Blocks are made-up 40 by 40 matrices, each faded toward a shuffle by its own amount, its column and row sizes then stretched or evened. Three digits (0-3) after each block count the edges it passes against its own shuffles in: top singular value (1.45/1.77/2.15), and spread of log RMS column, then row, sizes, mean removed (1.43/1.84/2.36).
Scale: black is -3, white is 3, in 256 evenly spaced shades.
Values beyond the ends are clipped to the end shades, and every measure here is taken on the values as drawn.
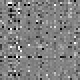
2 3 2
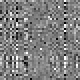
3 3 1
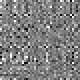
3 2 2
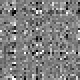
2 3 2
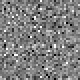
1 0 1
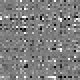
1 3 3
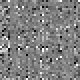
1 3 1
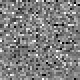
0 0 2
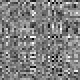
3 3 2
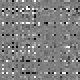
2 3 3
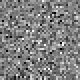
0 1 1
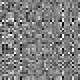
3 3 2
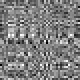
3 1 3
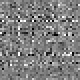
2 1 3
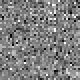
1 0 0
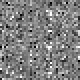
1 3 1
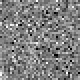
0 1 0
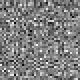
2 0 0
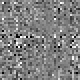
0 3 2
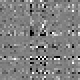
2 3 3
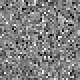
0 0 0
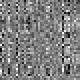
3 3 0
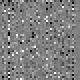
1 3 0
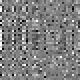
3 3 2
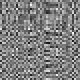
3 3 1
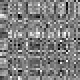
3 3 1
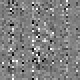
0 3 1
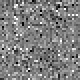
0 2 1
